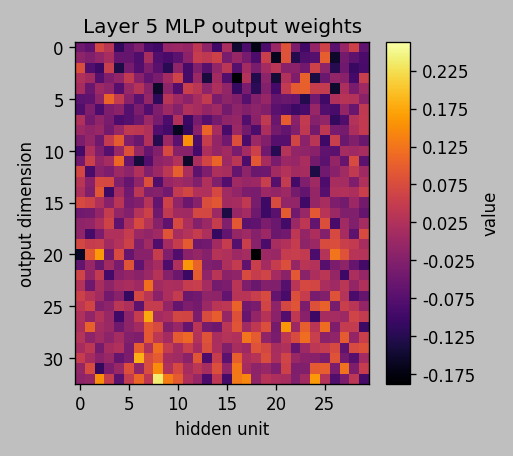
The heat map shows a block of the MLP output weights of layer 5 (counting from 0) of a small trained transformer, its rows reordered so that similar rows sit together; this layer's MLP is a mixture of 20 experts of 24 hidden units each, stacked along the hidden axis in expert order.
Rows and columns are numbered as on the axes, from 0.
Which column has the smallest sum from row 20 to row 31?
3
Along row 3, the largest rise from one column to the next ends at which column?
17
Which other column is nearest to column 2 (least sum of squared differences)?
28
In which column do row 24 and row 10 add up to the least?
20
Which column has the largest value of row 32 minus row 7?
8
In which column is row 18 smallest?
14
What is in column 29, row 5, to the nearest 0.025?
-0.025
